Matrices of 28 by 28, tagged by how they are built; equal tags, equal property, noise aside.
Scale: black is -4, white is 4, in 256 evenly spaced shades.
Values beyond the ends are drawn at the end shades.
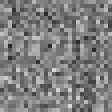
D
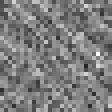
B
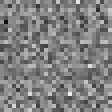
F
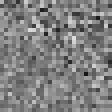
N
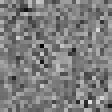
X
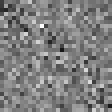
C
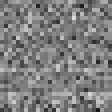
F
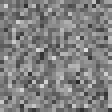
F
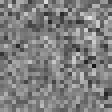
N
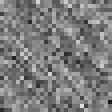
B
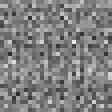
F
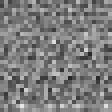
F
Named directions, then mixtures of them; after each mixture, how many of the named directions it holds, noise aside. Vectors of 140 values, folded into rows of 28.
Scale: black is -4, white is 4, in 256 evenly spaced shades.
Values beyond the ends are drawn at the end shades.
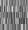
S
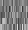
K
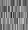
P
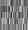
two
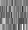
two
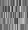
two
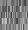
two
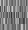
one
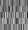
three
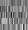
three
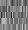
three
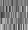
one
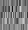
three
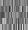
one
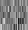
three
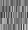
two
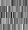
three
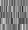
two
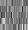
three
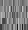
one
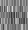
one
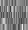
two
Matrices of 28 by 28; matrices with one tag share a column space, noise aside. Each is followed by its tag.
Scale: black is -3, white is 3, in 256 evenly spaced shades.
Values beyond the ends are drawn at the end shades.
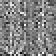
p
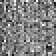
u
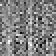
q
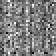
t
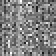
t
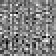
q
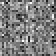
u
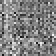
q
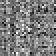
t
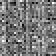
u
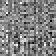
q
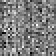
t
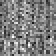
q
